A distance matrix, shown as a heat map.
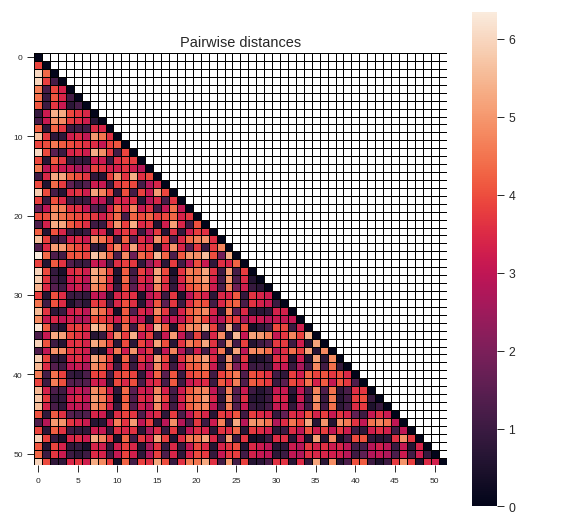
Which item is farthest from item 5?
0
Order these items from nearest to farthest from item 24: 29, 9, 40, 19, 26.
19, 26, 9, 40, 29
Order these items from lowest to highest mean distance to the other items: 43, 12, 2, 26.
26, 43, 12, 2
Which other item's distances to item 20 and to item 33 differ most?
14
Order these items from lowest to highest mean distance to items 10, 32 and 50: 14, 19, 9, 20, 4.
4, 9, 14, 19, 20
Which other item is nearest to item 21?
15
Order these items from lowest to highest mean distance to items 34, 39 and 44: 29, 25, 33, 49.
29, 25, 33, 49
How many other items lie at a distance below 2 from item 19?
9
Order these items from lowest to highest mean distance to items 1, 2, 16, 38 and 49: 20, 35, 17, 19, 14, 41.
41, 17, 14, 19, 35, 20
